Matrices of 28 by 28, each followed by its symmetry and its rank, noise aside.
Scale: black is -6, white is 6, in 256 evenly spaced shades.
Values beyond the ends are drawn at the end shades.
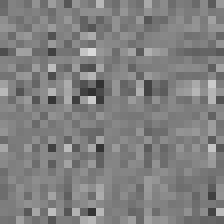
no symmetry, rank two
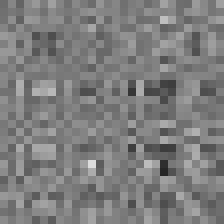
no symmetry, rank three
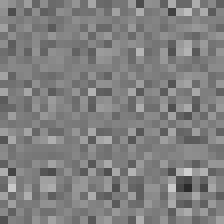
symmetric, rank two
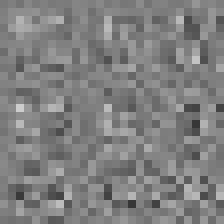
no symmetry, rank three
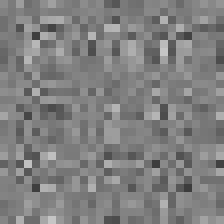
no symmetry, rank three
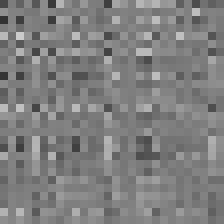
no symmetry, rank two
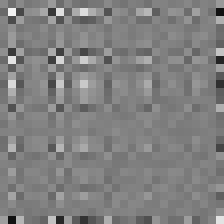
symmetric, rank one
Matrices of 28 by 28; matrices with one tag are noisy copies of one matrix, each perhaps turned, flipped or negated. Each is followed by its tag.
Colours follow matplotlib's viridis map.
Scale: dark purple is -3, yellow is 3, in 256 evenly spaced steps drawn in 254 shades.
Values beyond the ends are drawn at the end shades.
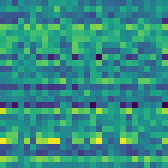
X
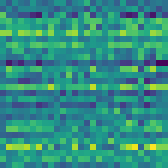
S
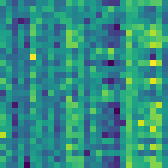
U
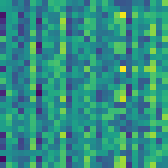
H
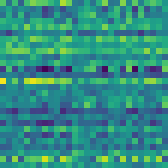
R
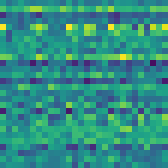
X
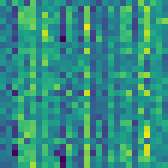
S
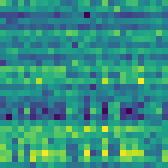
U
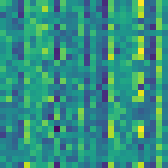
X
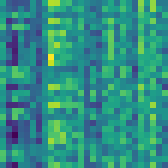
U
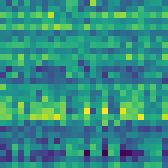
U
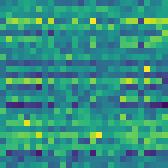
S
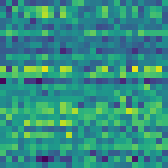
R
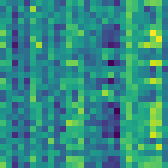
U
